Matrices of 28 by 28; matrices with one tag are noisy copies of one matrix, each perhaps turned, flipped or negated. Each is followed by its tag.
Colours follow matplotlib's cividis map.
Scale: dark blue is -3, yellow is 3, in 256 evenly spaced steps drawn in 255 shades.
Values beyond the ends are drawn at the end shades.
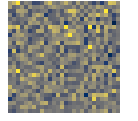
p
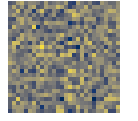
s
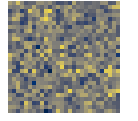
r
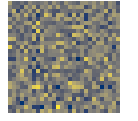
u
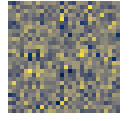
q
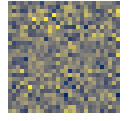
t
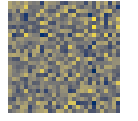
p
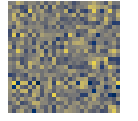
u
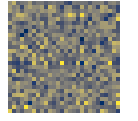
t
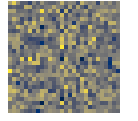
q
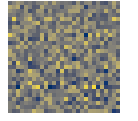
p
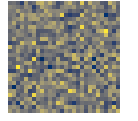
s
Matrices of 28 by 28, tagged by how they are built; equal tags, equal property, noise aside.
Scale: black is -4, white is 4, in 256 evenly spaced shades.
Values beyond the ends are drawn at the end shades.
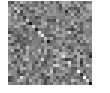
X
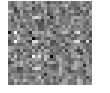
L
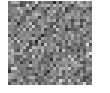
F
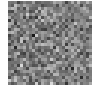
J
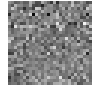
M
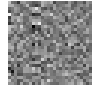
L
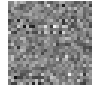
M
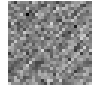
F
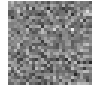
L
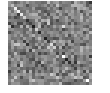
X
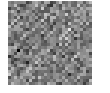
F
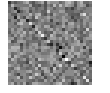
X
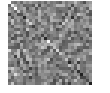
X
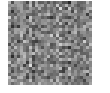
J
